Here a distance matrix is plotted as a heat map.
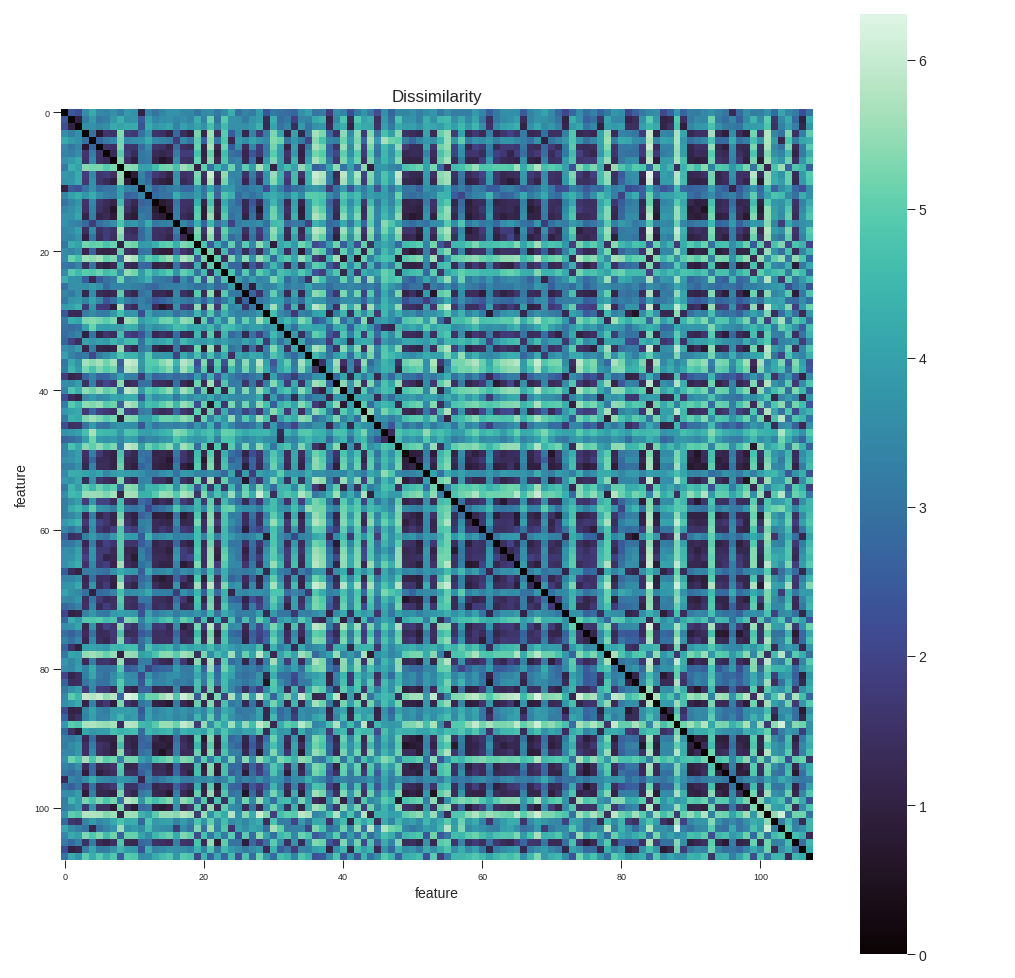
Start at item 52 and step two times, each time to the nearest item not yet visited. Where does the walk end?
27
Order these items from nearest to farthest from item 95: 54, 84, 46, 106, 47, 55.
106, 47, 46, 54, 55, 84
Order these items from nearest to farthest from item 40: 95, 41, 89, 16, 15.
41, 16, 89, 95, 15
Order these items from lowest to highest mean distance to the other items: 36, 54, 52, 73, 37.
52, 73, 54, 37, 36
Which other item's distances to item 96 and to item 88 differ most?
11
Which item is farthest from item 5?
84
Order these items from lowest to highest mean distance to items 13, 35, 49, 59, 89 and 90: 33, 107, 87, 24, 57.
24, 87, 33, 57, 107
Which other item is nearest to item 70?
49
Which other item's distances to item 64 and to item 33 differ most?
10
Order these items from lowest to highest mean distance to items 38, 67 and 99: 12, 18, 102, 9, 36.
18, 102, 36, 9, 12
